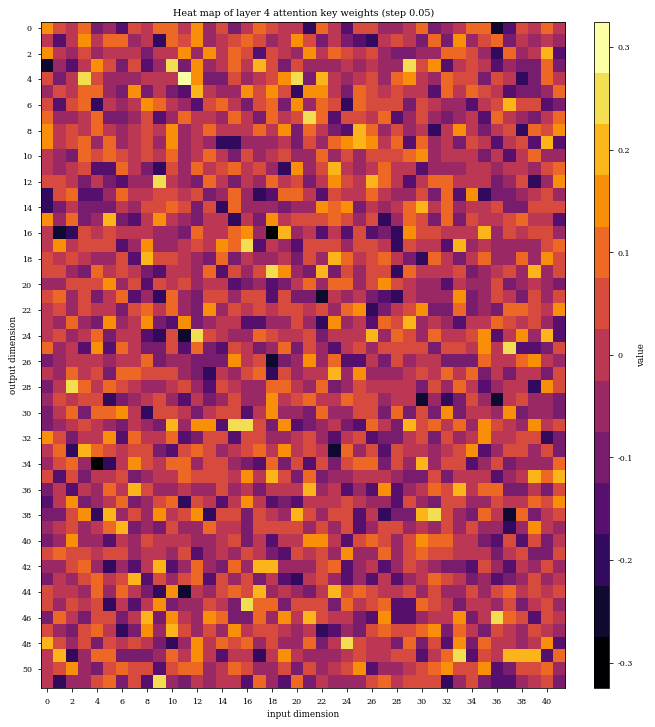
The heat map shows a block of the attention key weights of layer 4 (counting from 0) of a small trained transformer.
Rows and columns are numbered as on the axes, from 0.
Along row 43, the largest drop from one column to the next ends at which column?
8
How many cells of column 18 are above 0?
21
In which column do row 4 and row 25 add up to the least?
38
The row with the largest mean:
4
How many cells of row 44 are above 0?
19
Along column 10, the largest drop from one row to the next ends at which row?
48
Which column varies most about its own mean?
18
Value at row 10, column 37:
-0.15
